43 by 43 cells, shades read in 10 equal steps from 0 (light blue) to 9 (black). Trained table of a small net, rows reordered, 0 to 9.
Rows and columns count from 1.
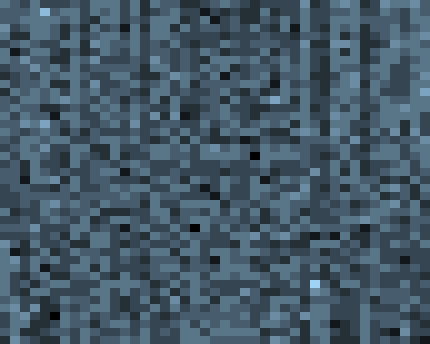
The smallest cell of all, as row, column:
36, 32
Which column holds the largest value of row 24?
21
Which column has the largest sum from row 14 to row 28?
33
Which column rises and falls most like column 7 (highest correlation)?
18
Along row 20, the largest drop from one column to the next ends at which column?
27
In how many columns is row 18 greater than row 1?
17
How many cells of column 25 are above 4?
33
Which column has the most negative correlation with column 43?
25
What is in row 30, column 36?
7
